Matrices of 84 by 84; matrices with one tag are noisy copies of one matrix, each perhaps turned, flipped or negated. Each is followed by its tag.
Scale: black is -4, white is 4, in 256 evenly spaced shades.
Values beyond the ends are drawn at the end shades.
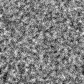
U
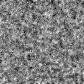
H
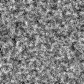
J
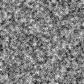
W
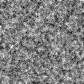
W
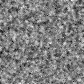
H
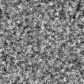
U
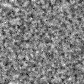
U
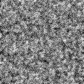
H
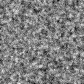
J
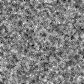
W
